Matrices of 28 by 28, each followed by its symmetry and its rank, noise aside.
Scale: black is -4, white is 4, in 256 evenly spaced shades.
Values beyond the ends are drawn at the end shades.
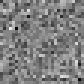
symmetric, rank seven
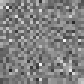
symmetric, rank six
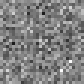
symmetric, rank eight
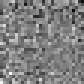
antisymmetric, rank eight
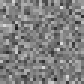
no symmetry, rank eight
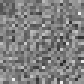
symmetric, rank seven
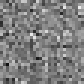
antisymmetric, rank eight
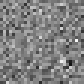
no symmetry, rank seven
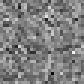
antisymmetric, rank six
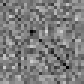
symmetric, rank six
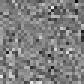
antisymmetric, rank eight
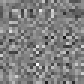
antisymmetric, rank six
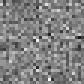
no symmetry, rank seven
